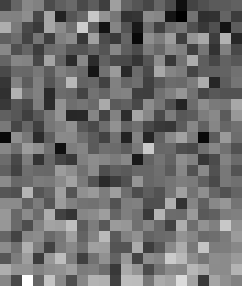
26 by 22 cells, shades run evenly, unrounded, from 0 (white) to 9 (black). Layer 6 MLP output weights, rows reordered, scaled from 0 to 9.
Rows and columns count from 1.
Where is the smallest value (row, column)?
26, 3
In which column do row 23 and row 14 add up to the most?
6
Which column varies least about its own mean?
2
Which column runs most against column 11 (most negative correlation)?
18
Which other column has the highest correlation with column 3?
10
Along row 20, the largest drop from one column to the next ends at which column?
15
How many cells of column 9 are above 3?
24
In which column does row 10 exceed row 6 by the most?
5
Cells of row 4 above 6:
9
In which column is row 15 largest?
13
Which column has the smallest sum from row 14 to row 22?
21
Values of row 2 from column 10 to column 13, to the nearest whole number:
4 5 7 7
